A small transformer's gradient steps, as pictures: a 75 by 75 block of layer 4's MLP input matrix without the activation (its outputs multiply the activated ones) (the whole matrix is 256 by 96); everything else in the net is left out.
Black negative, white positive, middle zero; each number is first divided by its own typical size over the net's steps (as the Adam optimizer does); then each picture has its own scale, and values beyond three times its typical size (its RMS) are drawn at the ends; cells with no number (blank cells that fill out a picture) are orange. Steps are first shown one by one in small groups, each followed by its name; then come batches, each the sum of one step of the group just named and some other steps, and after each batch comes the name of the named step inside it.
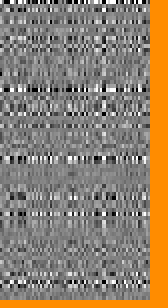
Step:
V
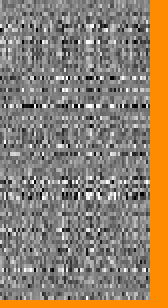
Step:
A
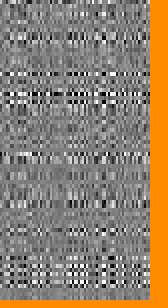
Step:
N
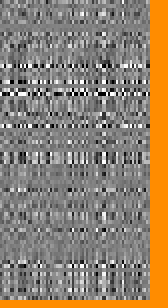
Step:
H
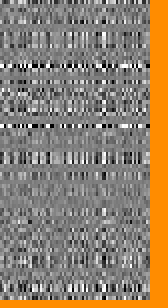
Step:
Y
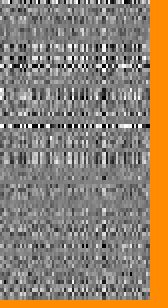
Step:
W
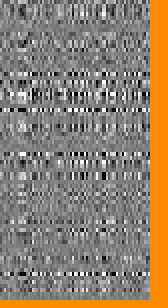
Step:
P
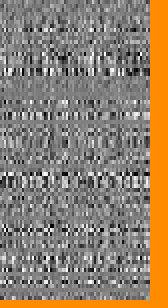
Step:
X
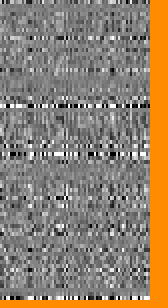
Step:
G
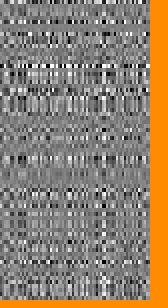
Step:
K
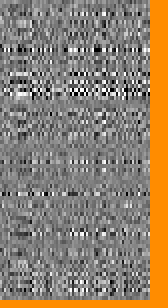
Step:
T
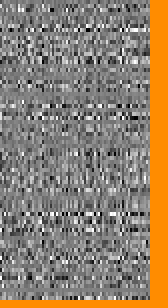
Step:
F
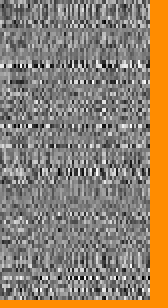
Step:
Y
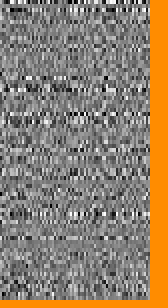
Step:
V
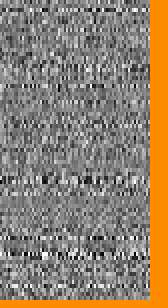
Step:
W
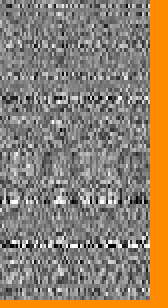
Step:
A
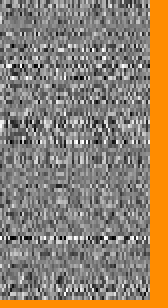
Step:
W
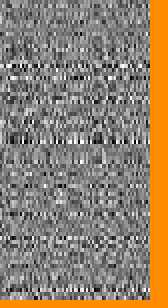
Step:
Y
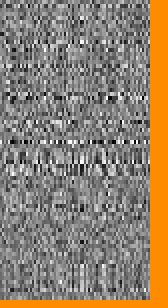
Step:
H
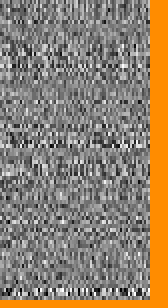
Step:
W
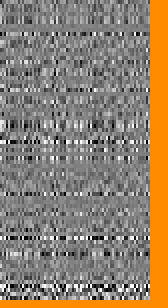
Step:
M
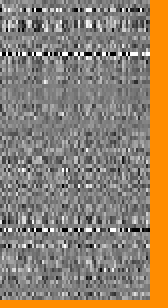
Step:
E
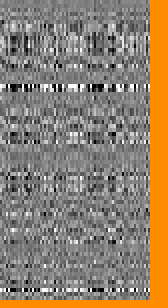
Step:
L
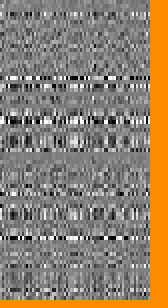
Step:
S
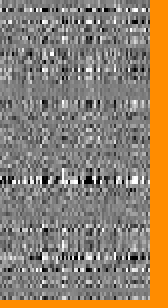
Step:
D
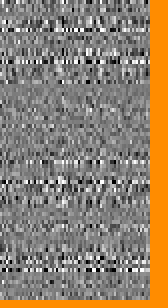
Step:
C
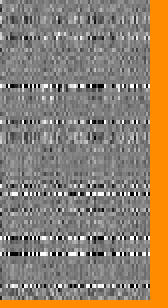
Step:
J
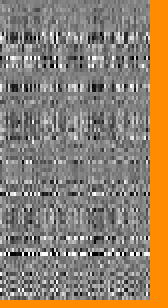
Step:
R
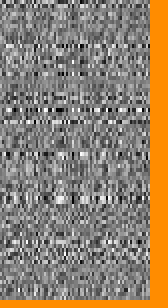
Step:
R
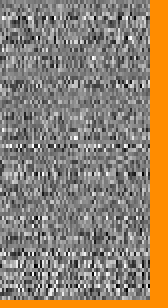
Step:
R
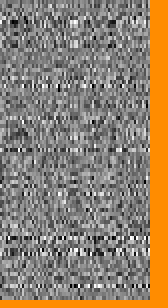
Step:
J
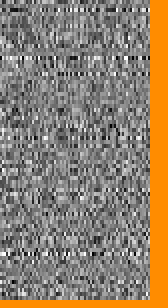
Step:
R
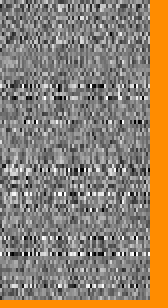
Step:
J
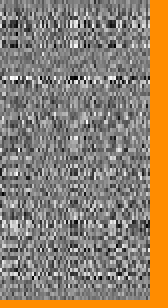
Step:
S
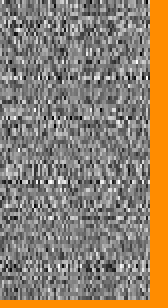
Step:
C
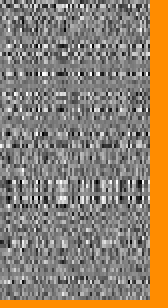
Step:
E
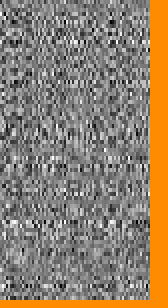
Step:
M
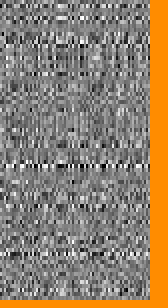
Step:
R
